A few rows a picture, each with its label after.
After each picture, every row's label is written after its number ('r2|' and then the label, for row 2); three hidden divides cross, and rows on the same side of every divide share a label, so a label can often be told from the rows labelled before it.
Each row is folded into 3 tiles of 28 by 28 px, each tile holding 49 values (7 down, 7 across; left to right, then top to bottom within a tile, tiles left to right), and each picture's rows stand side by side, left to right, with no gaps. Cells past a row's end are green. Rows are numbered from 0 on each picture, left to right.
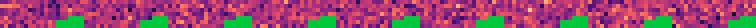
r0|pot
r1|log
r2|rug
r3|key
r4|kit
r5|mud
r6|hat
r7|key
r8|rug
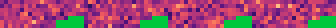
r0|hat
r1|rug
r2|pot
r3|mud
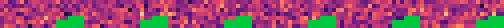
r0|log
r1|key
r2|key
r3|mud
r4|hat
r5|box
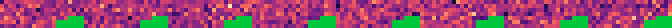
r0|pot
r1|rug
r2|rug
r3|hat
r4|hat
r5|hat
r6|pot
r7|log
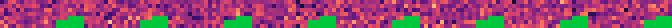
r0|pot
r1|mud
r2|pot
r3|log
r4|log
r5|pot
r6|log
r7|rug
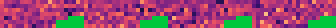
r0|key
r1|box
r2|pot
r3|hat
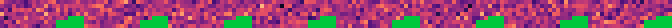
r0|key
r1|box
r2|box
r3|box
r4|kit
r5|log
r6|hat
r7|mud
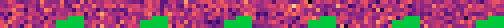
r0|rug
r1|pot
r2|key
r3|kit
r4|mud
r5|rug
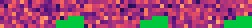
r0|box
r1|pot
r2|hat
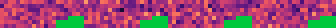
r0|box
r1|box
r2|log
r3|box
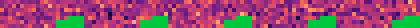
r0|rug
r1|mud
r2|box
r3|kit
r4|rug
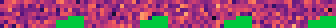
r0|pot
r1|mud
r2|rug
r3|log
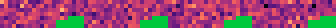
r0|kit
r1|rug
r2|kit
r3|log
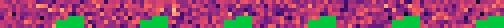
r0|mud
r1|rug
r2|log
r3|mud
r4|key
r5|rug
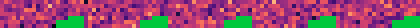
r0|hat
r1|pot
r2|pot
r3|box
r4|hat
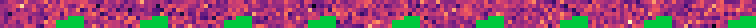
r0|rug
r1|log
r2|pot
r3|log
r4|mud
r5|key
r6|log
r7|pot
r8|kit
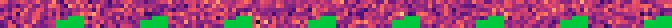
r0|key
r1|key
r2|key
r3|pot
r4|mud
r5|box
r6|key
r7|kit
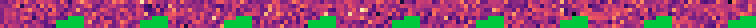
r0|hat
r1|log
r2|log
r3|hat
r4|hat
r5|hat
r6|key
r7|hat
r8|rug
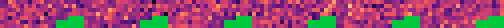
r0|hat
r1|hat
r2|hat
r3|hat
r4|hat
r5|mud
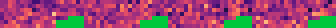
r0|box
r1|mud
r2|pot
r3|pot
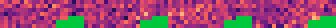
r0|mud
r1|mud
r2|key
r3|mud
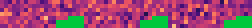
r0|log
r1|rug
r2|mud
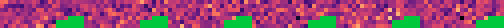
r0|log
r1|box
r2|kit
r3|rug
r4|pot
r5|mud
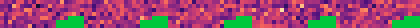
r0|hat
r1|key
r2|hat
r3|hat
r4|hat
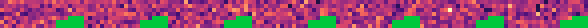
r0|pot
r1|key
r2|rug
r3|hat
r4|box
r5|hat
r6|mud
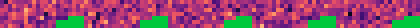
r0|hat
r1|mud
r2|log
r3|hat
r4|mud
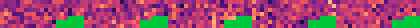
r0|log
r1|pot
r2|mud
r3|key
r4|box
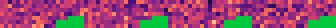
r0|log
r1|box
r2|pot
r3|log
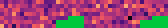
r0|box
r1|rug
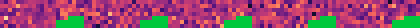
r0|pot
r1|box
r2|pot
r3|kit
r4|mud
